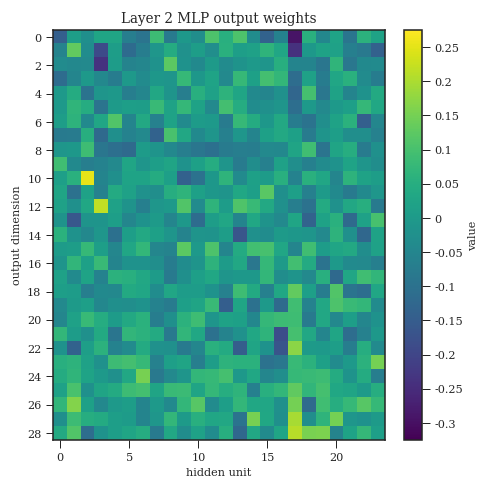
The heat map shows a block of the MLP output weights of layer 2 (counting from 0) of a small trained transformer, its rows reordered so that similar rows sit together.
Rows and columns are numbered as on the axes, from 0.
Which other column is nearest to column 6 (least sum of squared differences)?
5
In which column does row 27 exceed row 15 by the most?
17
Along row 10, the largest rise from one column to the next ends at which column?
2
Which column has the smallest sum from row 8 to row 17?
10
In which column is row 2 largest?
8
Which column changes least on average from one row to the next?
6
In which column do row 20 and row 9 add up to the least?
18
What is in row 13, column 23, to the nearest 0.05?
0.1
